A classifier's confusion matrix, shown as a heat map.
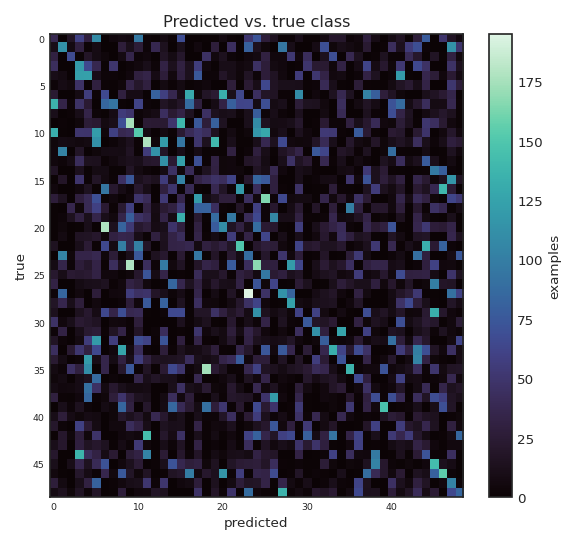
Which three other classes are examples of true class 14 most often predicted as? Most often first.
45, 46, 37
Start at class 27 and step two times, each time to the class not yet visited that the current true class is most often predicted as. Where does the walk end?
1
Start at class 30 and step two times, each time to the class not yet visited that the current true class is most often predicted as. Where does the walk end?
26
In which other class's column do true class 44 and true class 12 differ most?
3
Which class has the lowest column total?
2
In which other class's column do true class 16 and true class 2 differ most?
46
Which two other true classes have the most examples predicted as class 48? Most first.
42, 23
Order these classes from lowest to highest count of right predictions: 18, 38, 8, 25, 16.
16, 8, 38, 18, 25
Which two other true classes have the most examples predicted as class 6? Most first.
20, 16
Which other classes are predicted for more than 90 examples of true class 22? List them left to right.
8, 10, 44
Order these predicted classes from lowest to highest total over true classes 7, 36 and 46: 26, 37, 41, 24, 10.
24, 26, 10, 37, 41
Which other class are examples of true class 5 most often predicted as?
25
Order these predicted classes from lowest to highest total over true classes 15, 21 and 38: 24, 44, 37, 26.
44, 24, 37, 26
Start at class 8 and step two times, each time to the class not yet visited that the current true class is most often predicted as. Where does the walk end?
9
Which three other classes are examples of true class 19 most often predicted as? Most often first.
15, 26, 21
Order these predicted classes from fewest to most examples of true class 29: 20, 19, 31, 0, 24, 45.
0, 20, 19, 31, 24, 45
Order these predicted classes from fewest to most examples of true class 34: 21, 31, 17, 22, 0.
17, 0, 21, 31, 22
